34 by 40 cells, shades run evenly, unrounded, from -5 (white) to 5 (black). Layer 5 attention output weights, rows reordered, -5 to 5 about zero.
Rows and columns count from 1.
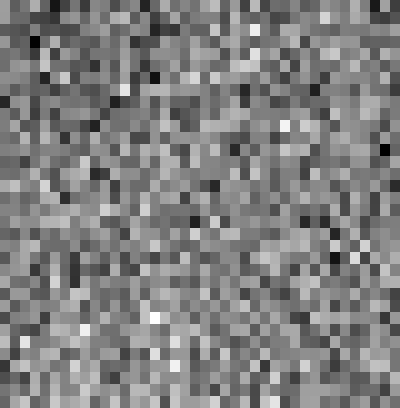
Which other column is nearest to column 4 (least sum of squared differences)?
14
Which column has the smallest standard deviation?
35
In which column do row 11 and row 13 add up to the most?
39
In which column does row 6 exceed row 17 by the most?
15
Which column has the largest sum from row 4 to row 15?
4
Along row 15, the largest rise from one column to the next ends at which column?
10
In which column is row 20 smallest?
20
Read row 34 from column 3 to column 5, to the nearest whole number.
-3 1 0
